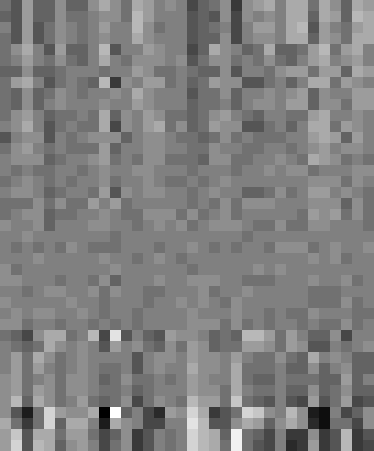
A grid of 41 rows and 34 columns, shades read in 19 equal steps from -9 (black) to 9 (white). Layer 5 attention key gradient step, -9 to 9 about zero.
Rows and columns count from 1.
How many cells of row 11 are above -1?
20
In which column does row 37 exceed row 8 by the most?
18
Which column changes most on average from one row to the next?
11
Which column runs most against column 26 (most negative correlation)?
6
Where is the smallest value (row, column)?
38, 10
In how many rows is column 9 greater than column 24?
18
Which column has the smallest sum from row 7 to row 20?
5
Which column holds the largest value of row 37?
22
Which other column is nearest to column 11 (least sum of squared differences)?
23
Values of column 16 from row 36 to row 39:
0 0 2 0
